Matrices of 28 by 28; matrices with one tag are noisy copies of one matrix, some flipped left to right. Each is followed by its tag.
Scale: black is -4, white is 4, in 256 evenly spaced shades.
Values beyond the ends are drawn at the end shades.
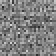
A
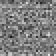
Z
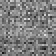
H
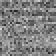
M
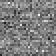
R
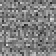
Z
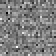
Z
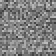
R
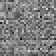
R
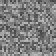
Z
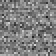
Z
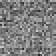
M
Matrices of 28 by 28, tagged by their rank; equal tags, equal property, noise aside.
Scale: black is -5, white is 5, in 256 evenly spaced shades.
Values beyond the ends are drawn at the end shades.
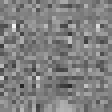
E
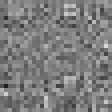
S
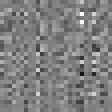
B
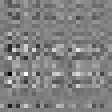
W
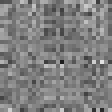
B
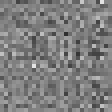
E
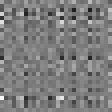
W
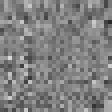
E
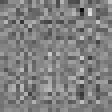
B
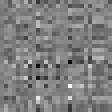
B
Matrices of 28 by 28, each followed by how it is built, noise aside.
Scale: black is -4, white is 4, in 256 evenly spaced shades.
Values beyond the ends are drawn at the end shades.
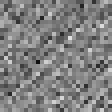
Hankel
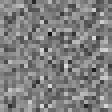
repeating rows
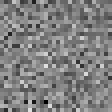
low rank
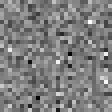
uneven columns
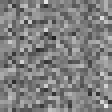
repeating rows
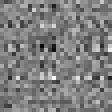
low rank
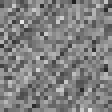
Hankel
